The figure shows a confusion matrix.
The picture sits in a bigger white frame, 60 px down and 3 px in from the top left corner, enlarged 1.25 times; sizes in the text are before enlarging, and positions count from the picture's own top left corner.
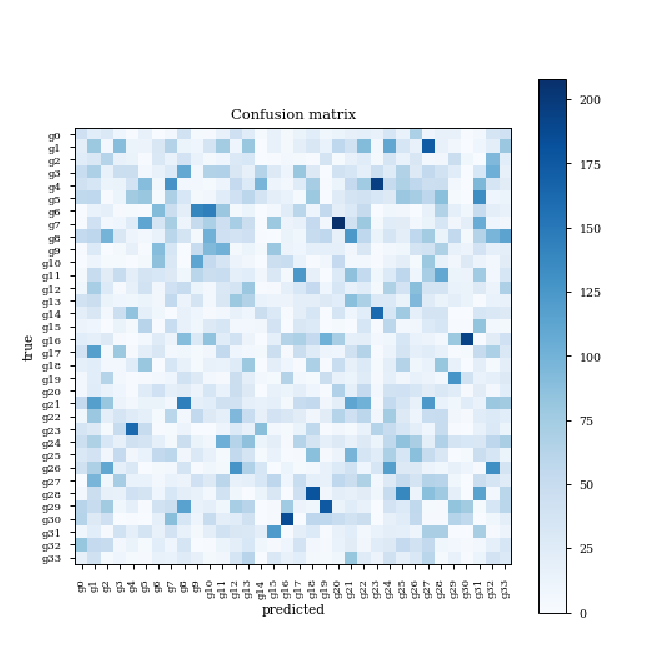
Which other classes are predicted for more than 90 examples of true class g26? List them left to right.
g2, g12, g24, g32
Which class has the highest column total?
g1
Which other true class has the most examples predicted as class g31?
g5
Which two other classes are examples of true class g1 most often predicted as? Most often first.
g27, g24
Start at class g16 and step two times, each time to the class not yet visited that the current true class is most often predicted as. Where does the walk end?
g7
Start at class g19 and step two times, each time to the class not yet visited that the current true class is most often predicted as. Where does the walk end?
g8
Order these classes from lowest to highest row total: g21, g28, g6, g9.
g9, g6, g28, g21
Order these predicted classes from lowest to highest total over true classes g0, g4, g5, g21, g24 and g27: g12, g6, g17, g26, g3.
g6, g3, g17, g12, g26
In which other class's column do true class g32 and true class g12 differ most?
g0
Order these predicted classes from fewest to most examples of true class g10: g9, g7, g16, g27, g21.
g21, g7, g16, g27, g9
